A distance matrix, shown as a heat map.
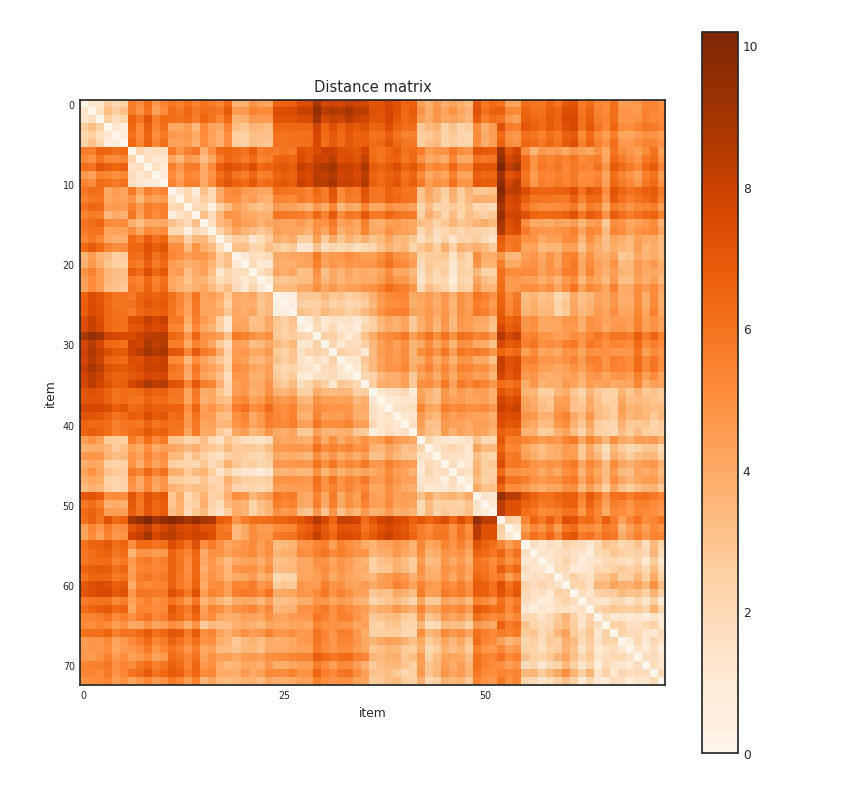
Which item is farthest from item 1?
29
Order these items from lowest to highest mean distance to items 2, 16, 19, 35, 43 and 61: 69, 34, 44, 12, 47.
44, 47, 69, 34, 12
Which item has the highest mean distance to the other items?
52
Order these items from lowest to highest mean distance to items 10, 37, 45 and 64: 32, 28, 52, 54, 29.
28, 32, 29, 54, 52
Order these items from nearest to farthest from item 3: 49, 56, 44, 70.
44, 49, 70, 56
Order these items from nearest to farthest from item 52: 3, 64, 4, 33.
64, 4, 3, 33
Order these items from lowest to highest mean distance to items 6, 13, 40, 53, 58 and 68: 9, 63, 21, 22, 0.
63, 22, 21, 9, 0
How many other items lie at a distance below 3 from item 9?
4
